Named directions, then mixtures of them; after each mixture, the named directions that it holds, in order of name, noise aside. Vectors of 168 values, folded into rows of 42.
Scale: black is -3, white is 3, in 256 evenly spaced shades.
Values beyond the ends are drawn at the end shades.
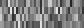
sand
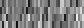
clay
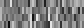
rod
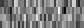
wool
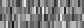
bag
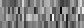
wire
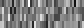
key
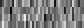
bag, key, wool.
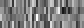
rod, wool.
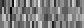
clay, key, wool.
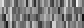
clay, wool.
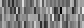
key, sand, wire.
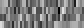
bag, key, wool.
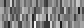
key, rod.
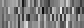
bag, wire.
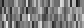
clay, wool.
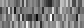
sand, wire, wool.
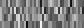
sand.
